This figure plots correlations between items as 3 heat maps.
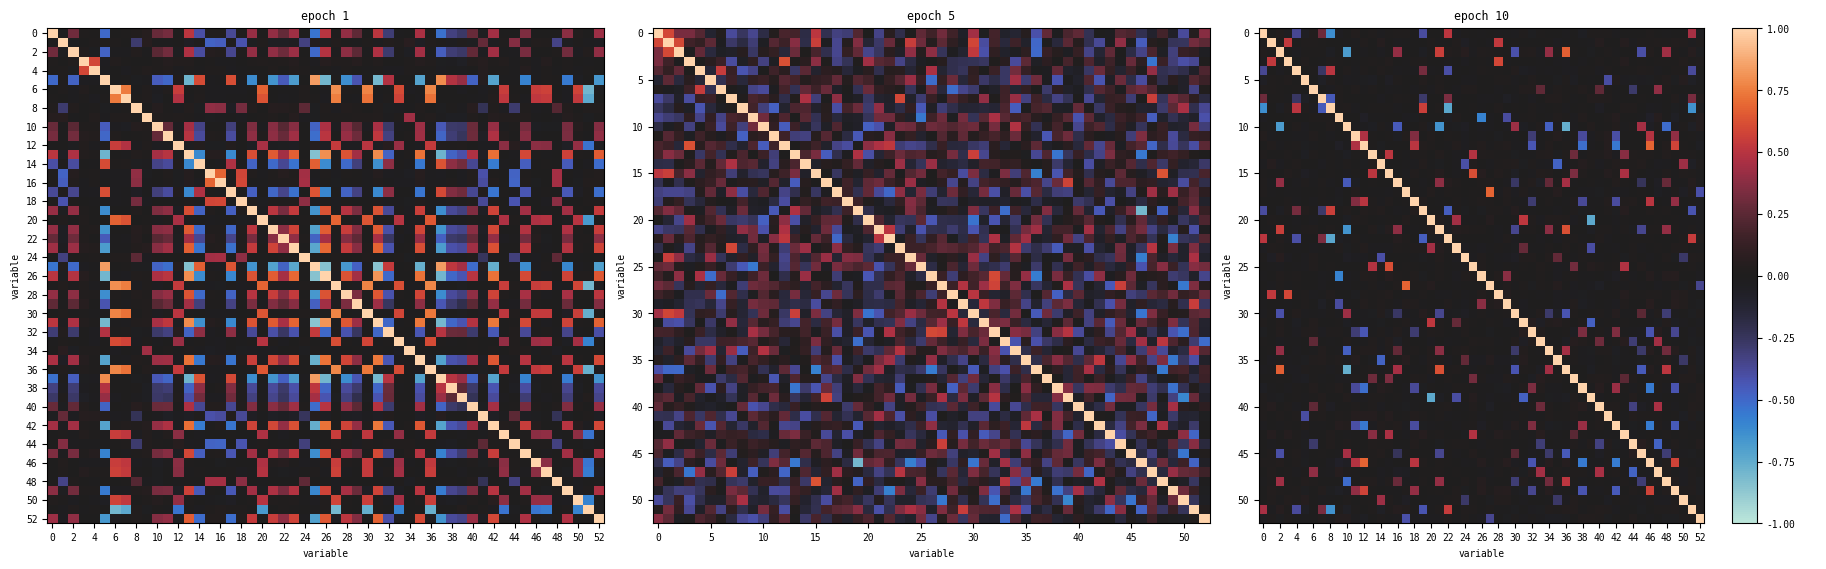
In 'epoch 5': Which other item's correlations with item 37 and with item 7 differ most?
23
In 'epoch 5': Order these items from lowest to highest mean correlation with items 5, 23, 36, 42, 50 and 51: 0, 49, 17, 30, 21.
0, 21, 30, 49, 17
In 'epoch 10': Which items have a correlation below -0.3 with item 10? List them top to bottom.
2, 16, 21, 34, 36, 48
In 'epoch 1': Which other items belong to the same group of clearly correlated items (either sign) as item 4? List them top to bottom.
3
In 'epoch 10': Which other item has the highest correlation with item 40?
47
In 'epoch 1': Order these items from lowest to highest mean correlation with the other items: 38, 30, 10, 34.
38, 34, 10, 30
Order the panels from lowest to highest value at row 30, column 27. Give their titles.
epoch 10, epoch 5, epoch 1
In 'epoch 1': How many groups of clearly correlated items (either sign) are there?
5
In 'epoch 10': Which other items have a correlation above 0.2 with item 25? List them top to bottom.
13, 15, 37, 43
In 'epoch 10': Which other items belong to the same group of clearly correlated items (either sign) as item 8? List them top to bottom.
0, 4, 7, 19, 22, 51
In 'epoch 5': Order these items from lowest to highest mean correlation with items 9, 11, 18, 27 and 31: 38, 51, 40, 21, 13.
40, 13, 21, 38, 51
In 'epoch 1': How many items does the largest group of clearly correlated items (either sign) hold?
27
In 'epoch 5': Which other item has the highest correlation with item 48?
15
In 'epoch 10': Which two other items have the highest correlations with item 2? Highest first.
36, 21
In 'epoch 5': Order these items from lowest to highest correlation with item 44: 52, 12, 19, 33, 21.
21, 52, 12, 19, 33
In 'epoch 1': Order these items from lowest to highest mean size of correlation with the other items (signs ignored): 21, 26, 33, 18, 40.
18, 33, 40, 21, 26
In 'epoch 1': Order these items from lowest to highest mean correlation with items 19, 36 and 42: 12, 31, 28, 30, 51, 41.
51, 41, 12, 30, 28, 31
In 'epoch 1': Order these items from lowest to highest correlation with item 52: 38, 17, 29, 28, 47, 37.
37, 17, 38, 47, 29, 28
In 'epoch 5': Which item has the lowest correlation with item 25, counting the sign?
9
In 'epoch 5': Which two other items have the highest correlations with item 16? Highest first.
39, 24
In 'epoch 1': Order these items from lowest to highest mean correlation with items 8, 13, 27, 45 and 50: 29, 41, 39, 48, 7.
39, 41, 48, 29, 7
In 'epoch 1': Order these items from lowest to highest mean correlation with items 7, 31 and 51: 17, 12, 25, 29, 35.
25, 17, 12, 29, 35
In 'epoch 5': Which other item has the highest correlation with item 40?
49
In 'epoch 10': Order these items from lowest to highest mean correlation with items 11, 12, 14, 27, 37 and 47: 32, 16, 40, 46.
32, 16, 40, 46
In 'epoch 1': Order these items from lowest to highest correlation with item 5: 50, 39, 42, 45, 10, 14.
42, 45, 10, 50, 39, 14
